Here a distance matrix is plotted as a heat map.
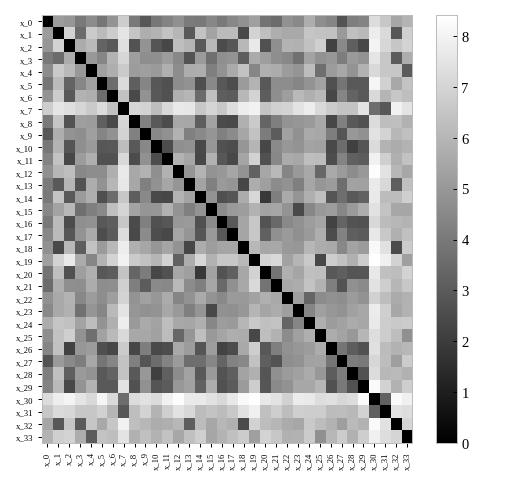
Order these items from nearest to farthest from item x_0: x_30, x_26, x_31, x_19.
x_26, x_19, x_31, x_30
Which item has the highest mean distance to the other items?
x_30
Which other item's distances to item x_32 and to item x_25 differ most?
x_19
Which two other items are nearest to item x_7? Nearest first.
x_31, x_30
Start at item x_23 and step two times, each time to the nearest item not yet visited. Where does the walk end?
x_3
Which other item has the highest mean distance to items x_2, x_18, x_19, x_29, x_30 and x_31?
x_33
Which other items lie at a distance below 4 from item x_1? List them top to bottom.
x_3, x_13, x_18, x_32
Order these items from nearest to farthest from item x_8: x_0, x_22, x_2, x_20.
x_2, x_20, x_0, x_22
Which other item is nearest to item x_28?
x_10
